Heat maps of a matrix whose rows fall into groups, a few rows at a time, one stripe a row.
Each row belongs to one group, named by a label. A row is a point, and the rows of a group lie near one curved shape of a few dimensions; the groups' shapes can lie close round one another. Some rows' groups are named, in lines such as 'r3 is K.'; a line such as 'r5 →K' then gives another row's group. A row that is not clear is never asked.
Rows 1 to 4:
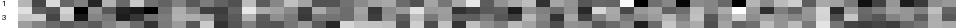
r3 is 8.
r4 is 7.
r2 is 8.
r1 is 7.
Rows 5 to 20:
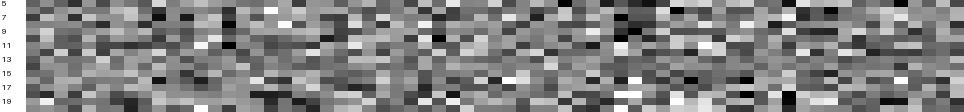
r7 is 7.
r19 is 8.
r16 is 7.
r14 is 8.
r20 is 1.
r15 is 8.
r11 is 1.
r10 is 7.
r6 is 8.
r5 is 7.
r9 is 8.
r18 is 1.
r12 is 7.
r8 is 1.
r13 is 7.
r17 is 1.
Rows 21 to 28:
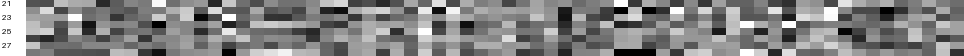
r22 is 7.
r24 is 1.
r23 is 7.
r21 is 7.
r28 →1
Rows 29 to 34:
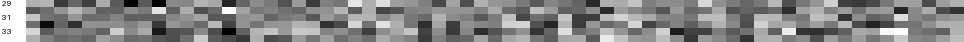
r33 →8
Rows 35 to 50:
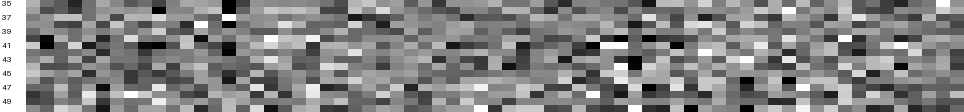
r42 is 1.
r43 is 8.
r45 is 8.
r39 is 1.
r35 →7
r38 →1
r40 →1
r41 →8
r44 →7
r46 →1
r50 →7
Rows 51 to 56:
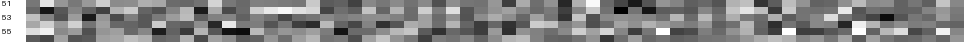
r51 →8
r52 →1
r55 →8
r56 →1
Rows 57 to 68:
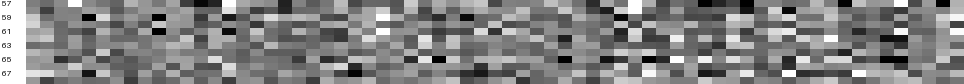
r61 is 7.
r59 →1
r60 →7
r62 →7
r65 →7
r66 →7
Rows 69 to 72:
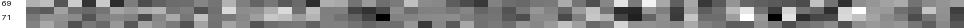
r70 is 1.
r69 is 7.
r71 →1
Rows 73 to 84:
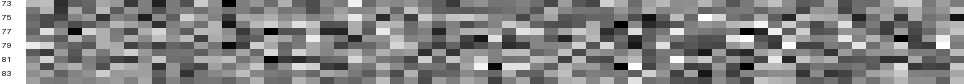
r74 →7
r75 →1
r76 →1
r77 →8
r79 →8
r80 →8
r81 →8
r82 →7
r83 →7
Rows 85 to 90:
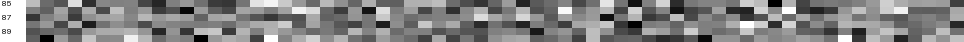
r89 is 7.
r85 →8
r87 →8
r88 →1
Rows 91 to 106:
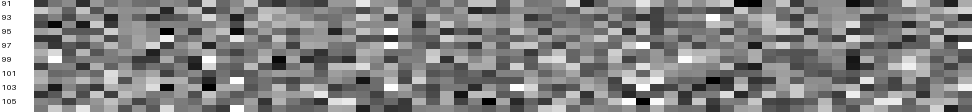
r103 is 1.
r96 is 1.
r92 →1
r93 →1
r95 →7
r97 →1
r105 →7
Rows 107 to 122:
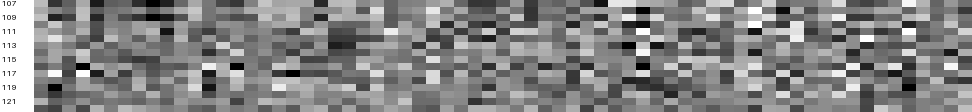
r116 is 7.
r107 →8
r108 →8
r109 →8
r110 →8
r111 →7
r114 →7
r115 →8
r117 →7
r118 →1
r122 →8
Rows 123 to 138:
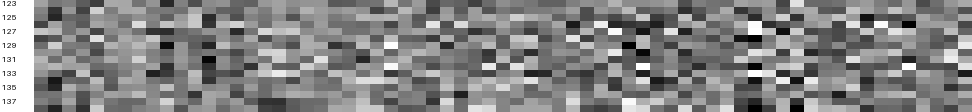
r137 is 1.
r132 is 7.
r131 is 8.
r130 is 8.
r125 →1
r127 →8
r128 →8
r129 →7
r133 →8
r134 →1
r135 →1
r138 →1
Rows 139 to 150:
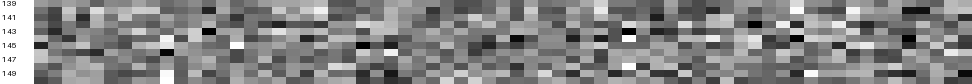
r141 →7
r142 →1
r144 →7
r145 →1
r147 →8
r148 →7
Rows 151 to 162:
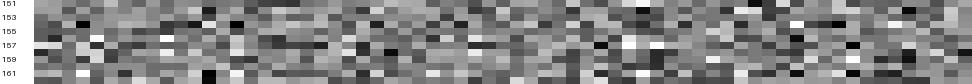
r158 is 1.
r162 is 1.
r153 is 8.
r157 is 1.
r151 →1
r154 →7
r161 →7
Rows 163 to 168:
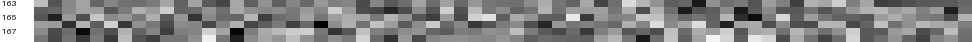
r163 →7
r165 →8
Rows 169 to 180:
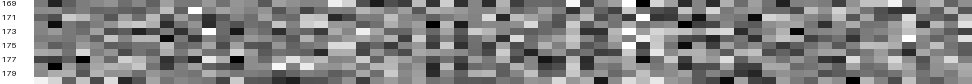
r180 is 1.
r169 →7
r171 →7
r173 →1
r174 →7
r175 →7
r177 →7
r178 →8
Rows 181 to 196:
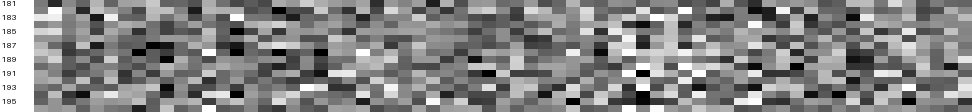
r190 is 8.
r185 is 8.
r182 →8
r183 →1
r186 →7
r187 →8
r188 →1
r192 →7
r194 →7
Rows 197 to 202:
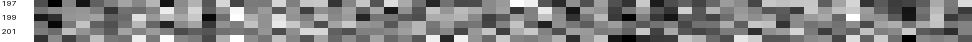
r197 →1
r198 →7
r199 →1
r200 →8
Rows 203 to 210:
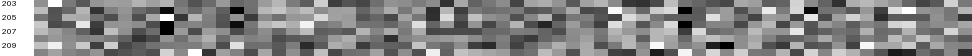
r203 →8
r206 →8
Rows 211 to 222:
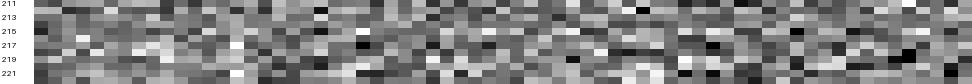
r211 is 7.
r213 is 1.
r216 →7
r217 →1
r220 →8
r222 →1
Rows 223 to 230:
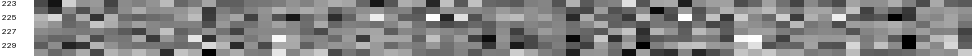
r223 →7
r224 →1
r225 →7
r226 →8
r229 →7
